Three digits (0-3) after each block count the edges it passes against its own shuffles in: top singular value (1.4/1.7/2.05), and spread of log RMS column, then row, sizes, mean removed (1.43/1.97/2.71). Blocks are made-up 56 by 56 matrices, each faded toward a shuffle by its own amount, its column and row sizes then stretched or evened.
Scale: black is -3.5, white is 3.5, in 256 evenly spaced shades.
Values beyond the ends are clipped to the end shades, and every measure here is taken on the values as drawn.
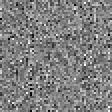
0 2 0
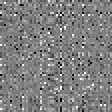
3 2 1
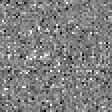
1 0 1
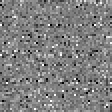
1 0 2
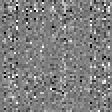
1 3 1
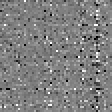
1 2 2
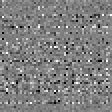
0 1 3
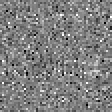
1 0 1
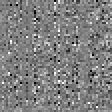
0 3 1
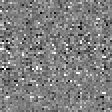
0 1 2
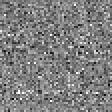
1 0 2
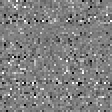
1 0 2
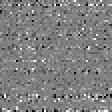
0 0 3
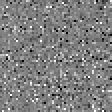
0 0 1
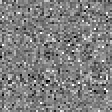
2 0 1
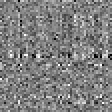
3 1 2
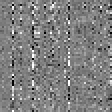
3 3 1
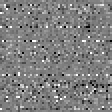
0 0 3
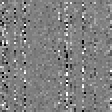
1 3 0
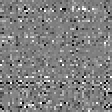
2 2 3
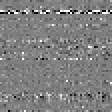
3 0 3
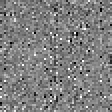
0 2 0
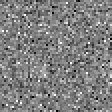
1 0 0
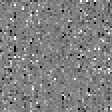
1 2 0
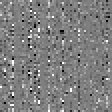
1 3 0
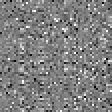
2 1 0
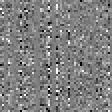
1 3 1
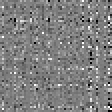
0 3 2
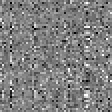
3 2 1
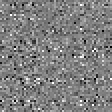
2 1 2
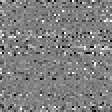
1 1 3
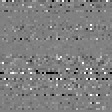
1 0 3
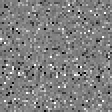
0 0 1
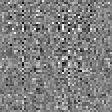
3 2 2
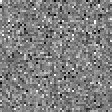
0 1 0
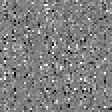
0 2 0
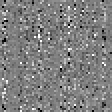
1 3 0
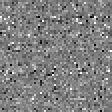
0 0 1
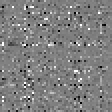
0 2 2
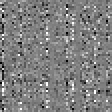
2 3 1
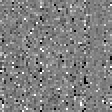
0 2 0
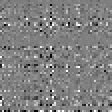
3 2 3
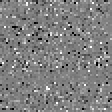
0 0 2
